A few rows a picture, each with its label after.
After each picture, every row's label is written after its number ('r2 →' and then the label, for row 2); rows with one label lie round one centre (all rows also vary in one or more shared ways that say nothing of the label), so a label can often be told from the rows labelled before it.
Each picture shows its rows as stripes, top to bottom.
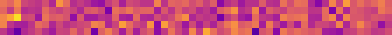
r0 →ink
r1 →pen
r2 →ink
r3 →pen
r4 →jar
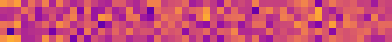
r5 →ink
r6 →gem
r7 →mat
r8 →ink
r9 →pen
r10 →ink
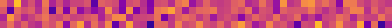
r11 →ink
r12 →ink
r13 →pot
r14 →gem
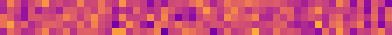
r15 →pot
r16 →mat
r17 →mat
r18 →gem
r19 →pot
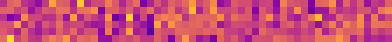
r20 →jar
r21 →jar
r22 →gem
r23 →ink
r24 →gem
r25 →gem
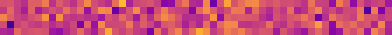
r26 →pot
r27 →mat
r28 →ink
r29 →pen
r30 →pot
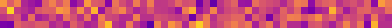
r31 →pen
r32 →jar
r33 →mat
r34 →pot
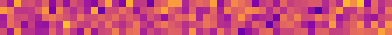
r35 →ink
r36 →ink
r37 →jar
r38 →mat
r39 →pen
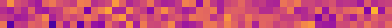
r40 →jar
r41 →mat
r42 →pot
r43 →ink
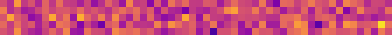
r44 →ink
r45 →pen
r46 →jar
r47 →ink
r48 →pen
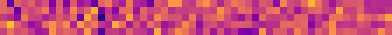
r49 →ink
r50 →gem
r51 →gem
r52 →jar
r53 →gem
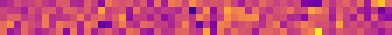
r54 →pot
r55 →mat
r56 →pot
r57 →gem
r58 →gem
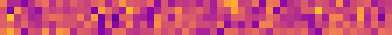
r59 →pen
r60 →pen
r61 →gem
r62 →gem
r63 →ink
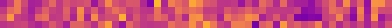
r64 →pot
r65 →pot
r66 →pot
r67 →jar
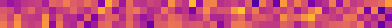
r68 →jar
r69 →mat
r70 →ink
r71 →ink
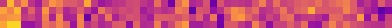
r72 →gem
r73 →ink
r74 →ink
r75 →ink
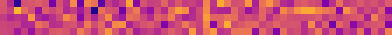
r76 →gem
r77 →ink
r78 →mat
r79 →pot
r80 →jar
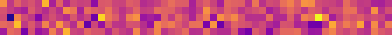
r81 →ink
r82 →mat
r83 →pen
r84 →ink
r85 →mat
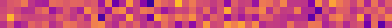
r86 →gem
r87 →pot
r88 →gem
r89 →mat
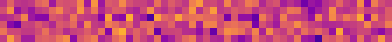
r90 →pot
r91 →jar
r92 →gem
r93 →jar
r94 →pen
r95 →pot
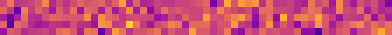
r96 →pot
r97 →gem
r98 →jar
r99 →pen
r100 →pot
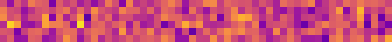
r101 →ink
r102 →pen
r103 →ink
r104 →pot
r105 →mat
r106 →mat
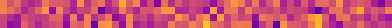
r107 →pen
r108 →ink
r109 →gem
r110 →jar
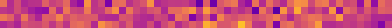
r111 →pen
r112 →jar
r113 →gem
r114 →jar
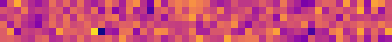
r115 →pot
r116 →gem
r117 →jar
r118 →pen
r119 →gem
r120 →pot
